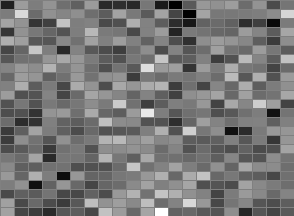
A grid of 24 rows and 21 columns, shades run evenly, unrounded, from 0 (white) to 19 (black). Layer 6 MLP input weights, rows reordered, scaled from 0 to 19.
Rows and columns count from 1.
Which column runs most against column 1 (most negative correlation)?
19
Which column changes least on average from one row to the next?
6
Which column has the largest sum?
20
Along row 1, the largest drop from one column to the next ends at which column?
2
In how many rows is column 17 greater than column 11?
17
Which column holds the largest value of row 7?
16
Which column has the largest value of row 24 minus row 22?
18
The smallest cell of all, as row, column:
24, 12
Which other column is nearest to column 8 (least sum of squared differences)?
9
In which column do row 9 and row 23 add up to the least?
14
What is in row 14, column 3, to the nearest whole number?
15
